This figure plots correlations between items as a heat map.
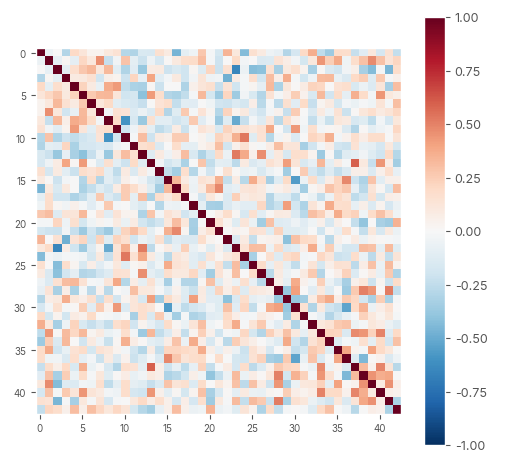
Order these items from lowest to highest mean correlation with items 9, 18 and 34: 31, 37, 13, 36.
31, 37, 13, 36
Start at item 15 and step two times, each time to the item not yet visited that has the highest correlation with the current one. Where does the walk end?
35
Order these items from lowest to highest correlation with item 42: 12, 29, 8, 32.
12, 32, 29, 8
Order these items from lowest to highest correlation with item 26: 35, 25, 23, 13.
13, 35, 25, 23
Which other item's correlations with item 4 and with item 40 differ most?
37
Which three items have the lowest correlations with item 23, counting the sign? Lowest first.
2, 8, 5
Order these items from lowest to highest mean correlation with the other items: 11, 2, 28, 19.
2, 11, 28, 19
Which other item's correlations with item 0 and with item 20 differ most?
16
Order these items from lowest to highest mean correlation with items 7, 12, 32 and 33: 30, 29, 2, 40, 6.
2, 6, 29, 30, 40
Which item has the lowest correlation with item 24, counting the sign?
0
